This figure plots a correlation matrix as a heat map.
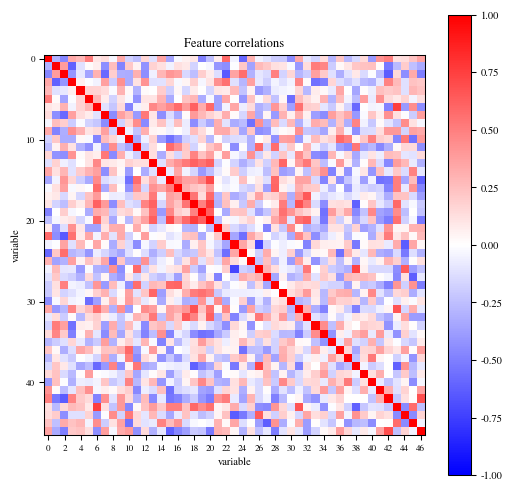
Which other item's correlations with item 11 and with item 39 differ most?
15
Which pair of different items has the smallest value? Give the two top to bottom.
23, 26
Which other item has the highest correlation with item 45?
43
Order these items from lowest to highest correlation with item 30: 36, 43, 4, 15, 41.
41, 43, 4, 15, 36
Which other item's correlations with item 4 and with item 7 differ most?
14
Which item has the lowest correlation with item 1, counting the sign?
3
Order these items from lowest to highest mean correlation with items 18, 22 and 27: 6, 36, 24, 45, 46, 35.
45, 24, 36, 46, 35, 6
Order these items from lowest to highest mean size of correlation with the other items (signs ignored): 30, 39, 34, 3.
39, 30, 3, 34
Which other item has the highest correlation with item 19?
20
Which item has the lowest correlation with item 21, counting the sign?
27
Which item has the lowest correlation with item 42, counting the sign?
2
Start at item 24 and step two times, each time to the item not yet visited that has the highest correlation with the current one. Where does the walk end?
28
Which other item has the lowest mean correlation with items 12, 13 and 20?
34
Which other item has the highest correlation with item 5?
0
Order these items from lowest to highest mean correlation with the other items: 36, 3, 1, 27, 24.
24, 27, 1, 3, 36
